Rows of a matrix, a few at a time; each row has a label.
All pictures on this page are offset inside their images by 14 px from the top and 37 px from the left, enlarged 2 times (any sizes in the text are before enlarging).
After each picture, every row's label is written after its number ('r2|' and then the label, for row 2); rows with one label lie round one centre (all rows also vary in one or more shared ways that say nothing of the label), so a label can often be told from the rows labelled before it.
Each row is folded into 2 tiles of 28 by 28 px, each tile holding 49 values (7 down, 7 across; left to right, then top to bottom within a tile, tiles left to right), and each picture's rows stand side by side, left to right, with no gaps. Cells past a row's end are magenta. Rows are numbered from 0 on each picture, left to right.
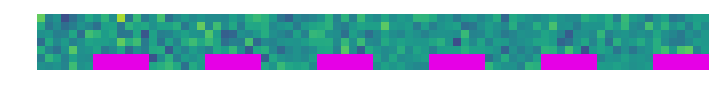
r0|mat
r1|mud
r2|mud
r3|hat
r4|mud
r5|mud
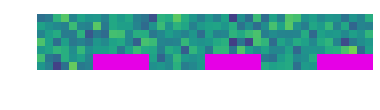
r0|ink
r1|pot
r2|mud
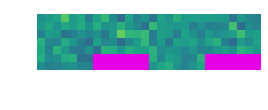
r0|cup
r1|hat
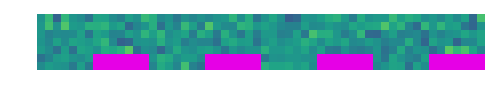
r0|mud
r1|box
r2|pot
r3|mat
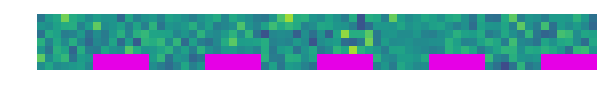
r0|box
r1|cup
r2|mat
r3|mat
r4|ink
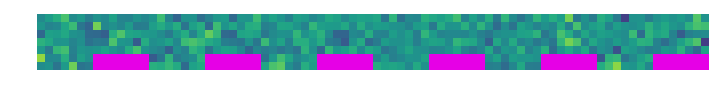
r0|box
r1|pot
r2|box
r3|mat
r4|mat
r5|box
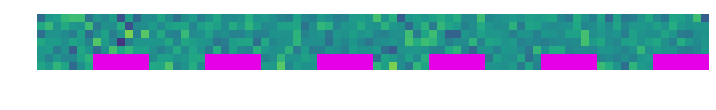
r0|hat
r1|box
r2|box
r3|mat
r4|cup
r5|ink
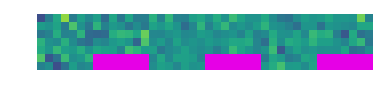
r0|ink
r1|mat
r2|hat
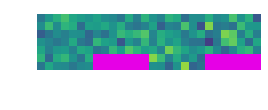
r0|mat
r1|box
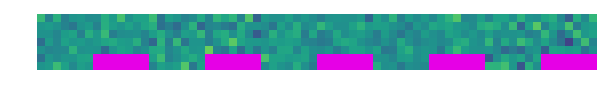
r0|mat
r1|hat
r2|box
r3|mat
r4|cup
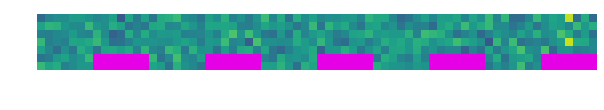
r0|ink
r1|pot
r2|mat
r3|pot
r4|mat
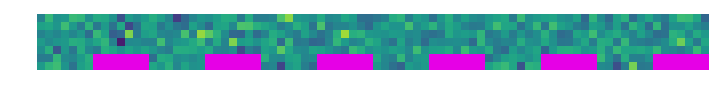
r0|hat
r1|pot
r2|cup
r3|ink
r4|mat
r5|ink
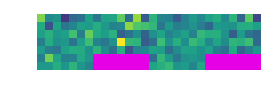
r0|box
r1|hat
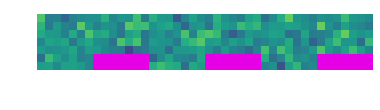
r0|cup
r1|pot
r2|mud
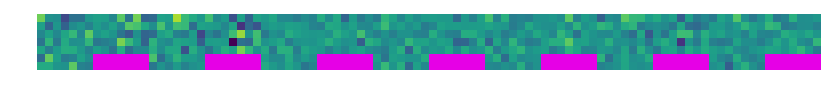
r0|box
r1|hat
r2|pot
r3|pot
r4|mat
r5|hat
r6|mud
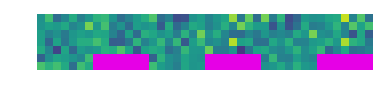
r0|mud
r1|ink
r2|mat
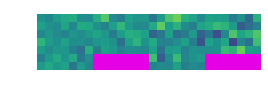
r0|cup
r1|mat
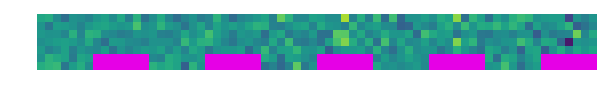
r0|box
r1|pot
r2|mat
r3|mat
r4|hat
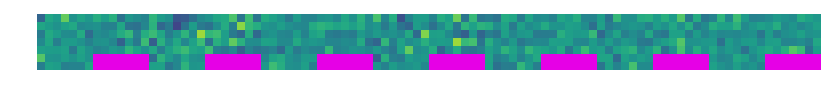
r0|hat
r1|pot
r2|box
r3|mat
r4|ink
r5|mat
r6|mud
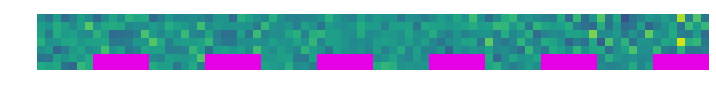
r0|ink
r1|ink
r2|pot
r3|box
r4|ink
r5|mat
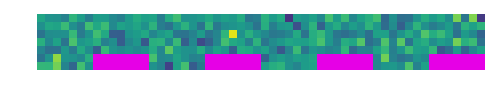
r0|box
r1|cup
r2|mat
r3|hat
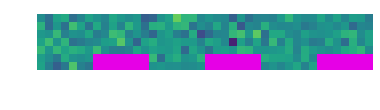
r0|ink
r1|hat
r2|hat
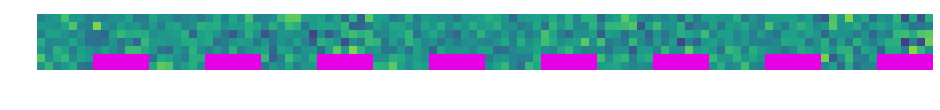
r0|box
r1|box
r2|mat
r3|box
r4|mat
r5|box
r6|box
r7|pot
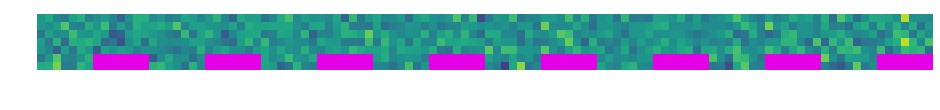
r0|box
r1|cup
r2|ink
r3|hat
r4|mud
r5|mud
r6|mud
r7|mat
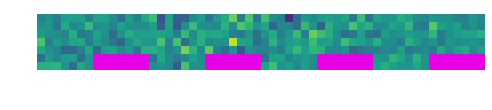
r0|cup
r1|ink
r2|pot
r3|box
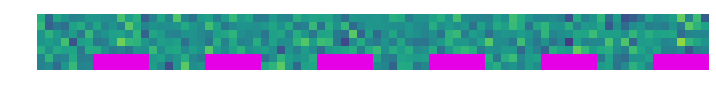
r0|cup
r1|mud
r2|hat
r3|mat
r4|box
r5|ink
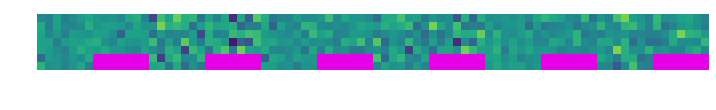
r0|ink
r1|pot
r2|cup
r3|box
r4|hat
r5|cup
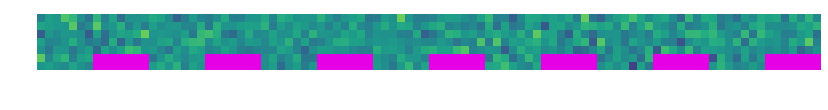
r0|box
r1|pot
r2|cup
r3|mud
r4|hat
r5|cup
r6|cup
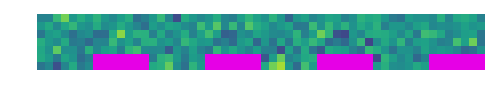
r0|cup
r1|box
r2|box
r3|cup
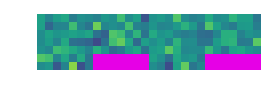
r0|box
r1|mud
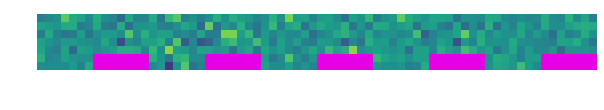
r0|hat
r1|cup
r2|mud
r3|hat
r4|box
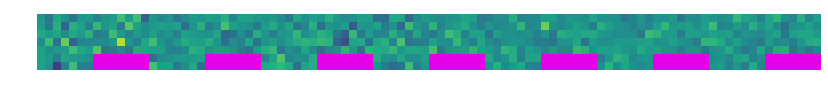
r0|ink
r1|ink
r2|hat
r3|ink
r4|box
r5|pot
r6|cup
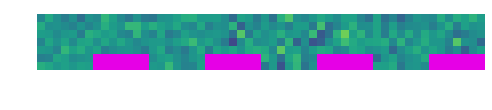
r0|pot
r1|hat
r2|cup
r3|ink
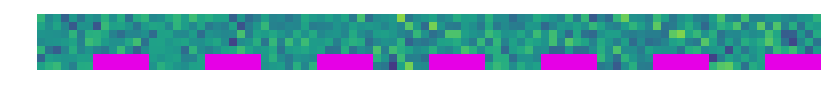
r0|mat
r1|hat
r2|hat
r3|mud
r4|hat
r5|cup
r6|mud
